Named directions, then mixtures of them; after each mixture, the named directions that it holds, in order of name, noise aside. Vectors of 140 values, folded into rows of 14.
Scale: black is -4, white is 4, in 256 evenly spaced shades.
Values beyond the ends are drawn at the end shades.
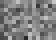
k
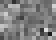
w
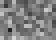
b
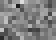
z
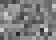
w.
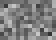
b, k, w.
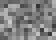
b, k, w.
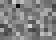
b, w, z.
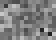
b, w.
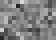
z.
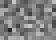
b, k.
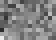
w, z.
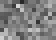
z.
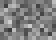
b, k, w.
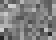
w, z.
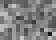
b, w.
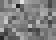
z.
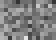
k.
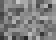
b, k.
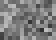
w, z.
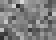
z.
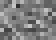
b, z.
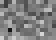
b.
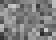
k, w.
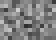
b, k.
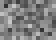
b, w.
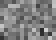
k, w.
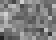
w, z.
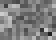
b, w.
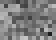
b, k, w.
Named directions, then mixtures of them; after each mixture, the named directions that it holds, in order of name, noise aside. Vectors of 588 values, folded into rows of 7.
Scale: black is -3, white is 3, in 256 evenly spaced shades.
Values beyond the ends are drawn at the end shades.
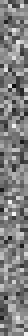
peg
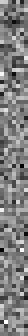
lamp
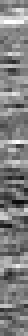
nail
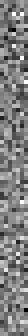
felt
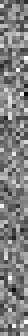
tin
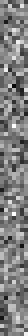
peg.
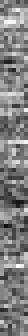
nail, tin.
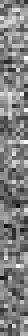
nail, tin.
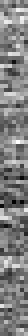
lamp, nail.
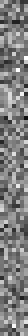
lamp, tin.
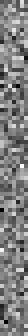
lamp, peg.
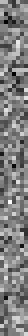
lamp, peg.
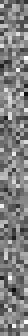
tin.
